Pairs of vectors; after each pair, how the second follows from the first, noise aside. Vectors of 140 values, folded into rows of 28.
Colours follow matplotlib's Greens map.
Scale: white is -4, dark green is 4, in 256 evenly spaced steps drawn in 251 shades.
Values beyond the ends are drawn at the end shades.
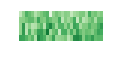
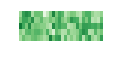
shuffled.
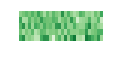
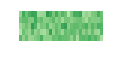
reversed, shrunk.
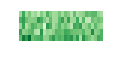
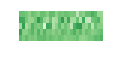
partly zeroed.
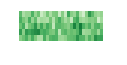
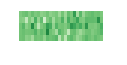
wrapped around, negated, partly zeroed.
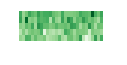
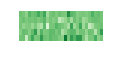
wrapped around, negated, partly zeroed.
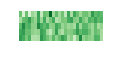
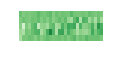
negated, partly zeroed.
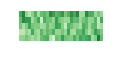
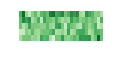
copied.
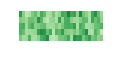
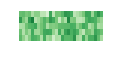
reversed, negated.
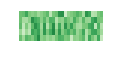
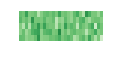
partly zeroed.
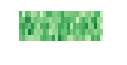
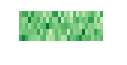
shuffled.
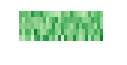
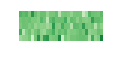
partly zeroed.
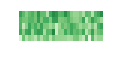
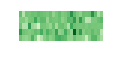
wrapped around, negated, partly zeroed.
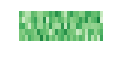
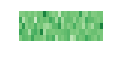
wrapped around, negated, partly zeroed.
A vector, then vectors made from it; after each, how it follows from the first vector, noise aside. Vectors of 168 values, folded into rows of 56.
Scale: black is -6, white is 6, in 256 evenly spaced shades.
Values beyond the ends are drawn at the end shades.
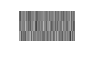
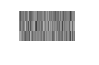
sign-scrambled.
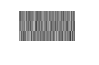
copied.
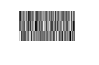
scaled up.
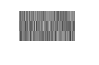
sign-scrambled.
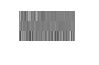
negated, partly zeroed.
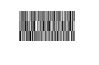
negated, scaled up.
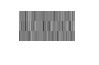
negated, partly zeroed.
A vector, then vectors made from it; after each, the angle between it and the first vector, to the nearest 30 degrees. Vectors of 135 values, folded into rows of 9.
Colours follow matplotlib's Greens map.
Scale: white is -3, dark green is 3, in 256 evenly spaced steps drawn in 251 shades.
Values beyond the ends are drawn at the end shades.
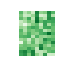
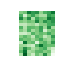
60 degrees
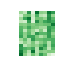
60 degrees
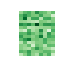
90 degrees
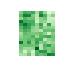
150 degrees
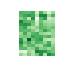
150 degrees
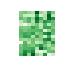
30 degrees
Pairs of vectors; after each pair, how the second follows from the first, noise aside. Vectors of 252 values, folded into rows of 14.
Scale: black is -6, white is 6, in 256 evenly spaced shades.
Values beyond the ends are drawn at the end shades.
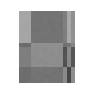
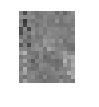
reversed, partly zeroed.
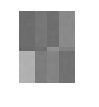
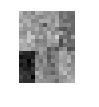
negated, scaled up.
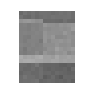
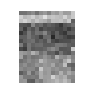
wrapped around, scaled up.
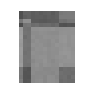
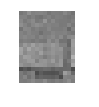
reversed, partly zeroed.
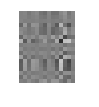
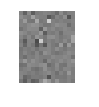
wrapped around, partly zeroed.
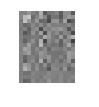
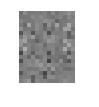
reversed, partly zeroed.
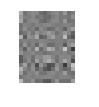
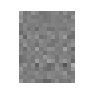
shrunk.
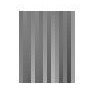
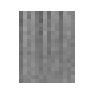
reversed, negated, shrunk.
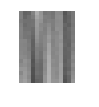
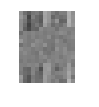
wrapped around, negated, partly zeroed.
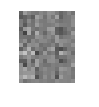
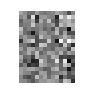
reversed, scaled up.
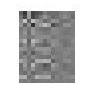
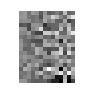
reversed, scaled up.
